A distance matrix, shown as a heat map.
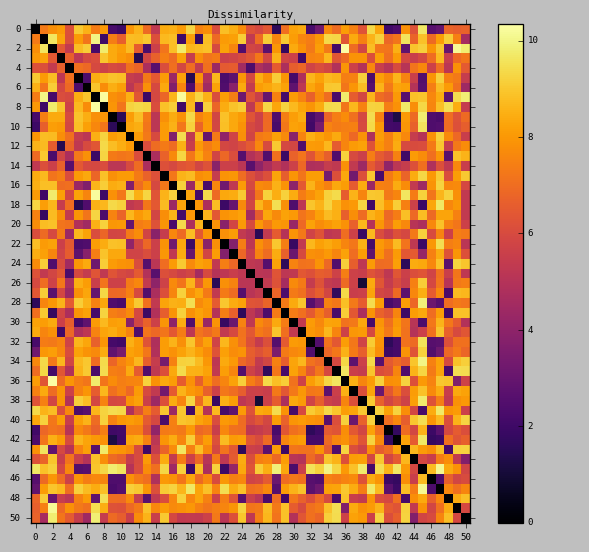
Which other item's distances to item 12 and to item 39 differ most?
3
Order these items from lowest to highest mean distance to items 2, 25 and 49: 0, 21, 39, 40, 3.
21, 3, 0, 40, 39
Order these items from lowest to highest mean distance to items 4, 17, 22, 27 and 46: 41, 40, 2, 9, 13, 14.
14, 41, 13, 9, 2, 40
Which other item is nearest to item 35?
27
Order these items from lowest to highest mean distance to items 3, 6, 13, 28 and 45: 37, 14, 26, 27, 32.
14, 27, 32, 26, 37
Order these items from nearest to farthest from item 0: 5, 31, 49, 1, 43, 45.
49, 1, 43, 31, 5, 45
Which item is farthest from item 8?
7
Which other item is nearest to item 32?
41
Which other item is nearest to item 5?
18
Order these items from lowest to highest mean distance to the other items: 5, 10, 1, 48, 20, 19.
48, 10, 5, 20, 19, 1
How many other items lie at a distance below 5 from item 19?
4
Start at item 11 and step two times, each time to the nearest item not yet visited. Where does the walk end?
16
